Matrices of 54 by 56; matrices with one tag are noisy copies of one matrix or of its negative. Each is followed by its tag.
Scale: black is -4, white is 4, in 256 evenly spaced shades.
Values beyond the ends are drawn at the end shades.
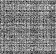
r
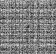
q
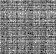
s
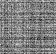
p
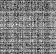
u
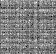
q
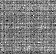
r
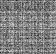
u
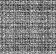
r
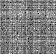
s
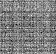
u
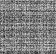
r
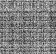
u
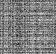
p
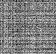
p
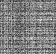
p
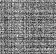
p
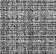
s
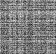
s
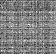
u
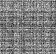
u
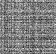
p
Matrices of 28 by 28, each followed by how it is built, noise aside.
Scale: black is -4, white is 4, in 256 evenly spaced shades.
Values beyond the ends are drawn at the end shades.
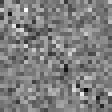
banded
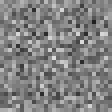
repeating columns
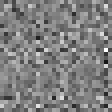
low rank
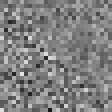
lower triangular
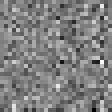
low rank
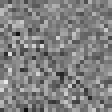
lower triangular
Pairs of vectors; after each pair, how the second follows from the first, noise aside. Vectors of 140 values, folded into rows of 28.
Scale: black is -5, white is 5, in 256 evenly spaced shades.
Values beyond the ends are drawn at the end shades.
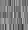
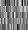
reversed, scaled up.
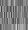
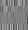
wrapped around, negated, partly zeroed.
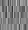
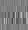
wrapped around, negated, partly zeroed.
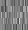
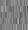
negated, shrunk.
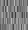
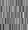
wrapped around.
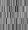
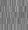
negated, shrunk.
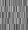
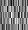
reversed, scaled up.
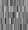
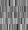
wrapped around.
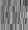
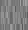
negated, shrunk.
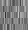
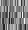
reversed, negated, scaled up.
